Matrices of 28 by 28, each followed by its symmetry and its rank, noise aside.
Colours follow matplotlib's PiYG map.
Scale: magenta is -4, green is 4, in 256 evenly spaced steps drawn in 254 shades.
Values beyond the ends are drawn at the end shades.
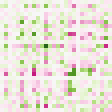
symmetric, rank three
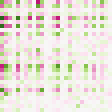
no symmetry, rank one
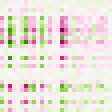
no symmetry, rank one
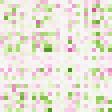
symmetric, rank three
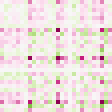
symmetric, rank two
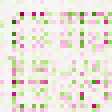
antisymmetric, rank two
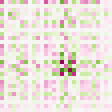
symmetric, rank two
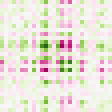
symmetric, rank one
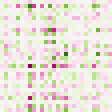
no symmetry, rank three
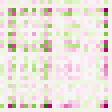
symmetric, rank one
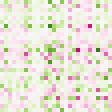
no symmetry, rank three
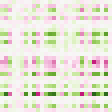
no symmetry, rank one
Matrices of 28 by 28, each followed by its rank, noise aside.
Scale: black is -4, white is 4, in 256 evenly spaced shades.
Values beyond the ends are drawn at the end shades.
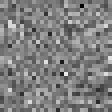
seven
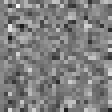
four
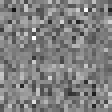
five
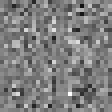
five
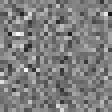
five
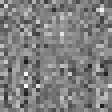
six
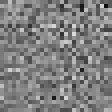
six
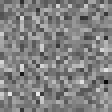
six
